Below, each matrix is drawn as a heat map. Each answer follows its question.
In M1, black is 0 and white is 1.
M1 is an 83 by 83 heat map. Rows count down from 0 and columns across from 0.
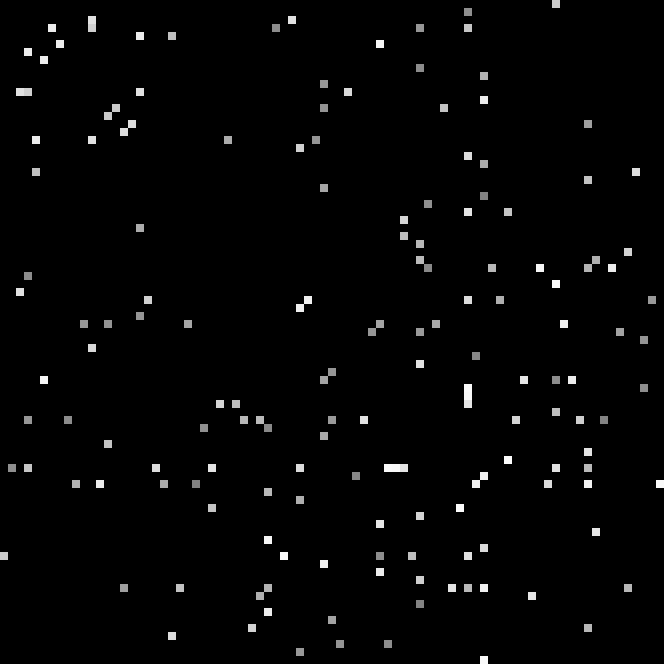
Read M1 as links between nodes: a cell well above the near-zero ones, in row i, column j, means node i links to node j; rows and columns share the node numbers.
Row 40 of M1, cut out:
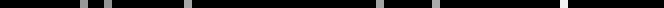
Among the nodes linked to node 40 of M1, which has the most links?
node 47
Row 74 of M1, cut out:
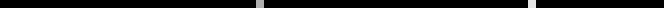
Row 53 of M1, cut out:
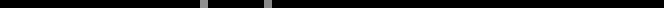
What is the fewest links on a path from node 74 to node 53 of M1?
7
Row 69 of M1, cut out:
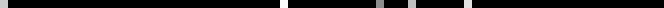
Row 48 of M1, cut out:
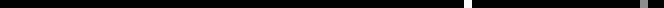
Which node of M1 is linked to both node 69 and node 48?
node 58
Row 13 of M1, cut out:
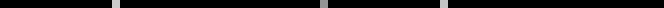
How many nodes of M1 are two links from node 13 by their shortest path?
5
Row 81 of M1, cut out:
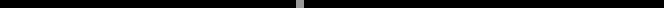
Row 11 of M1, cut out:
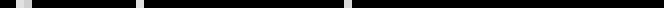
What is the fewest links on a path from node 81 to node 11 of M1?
4
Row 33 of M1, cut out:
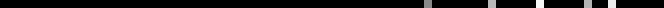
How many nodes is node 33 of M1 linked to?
5
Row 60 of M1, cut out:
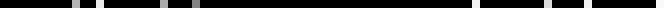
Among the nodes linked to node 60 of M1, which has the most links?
node 73
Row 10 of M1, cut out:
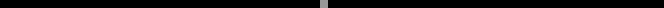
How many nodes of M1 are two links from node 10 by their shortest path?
5
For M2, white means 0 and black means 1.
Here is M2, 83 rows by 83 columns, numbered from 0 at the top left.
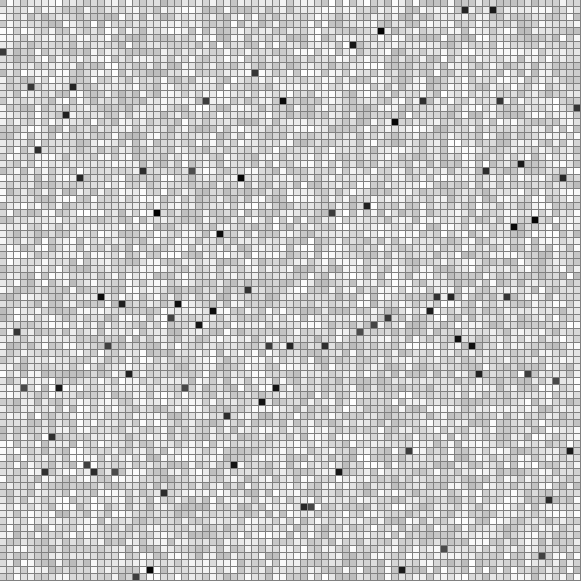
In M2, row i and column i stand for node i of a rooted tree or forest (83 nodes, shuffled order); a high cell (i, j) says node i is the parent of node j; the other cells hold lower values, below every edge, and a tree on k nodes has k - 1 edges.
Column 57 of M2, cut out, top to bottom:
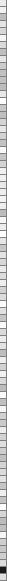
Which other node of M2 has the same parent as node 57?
21
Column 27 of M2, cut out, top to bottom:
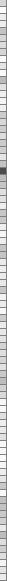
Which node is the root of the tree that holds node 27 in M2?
45
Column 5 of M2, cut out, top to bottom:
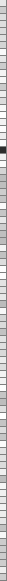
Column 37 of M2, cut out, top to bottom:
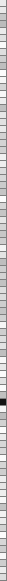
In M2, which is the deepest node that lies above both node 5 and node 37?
81
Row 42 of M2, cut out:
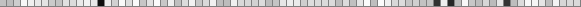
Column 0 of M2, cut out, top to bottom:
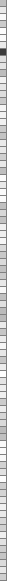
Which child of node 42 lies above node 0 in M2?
62
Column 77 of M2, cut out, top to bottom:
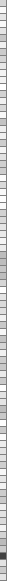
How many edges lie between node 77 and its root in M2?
6
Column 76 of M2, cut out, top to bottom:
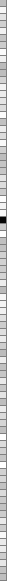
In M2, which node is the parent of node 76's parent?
33
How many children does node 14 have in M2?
4
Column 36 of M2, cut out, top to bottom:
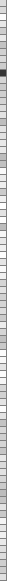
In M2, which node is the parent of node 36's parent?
12
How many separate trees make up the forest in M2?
5
